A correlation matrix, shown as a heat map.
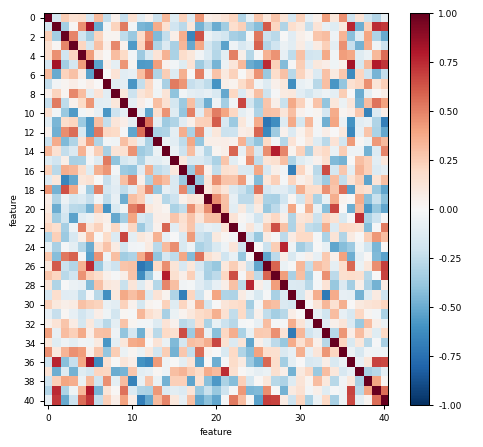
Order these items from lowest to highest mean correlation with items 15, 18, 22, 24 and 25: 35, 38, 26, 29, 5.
5, 29, 26, 38, 35
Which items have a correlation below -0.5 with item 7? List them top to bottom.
10, 20, 29, 34
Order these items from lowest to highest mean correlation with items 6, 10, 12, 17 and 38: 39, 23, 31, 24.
39, 24, 31, 23
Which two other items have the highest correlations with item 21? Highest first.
37, 10
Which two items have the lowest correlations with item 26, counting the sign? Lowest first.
11, 12
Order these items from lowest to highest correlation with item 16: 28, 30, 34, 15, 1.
1, 34, 28, 15, 30
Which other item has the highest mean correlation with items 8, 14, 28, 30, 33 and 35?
27
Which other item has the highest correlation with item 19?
20
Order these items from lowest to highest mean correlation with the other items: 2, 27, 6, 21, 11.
11, 2, 21, 6, 27
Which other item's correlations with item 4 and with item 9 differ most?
33
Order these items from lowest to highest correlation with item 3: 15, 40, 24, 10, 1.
10, 15, 40, 24, 1
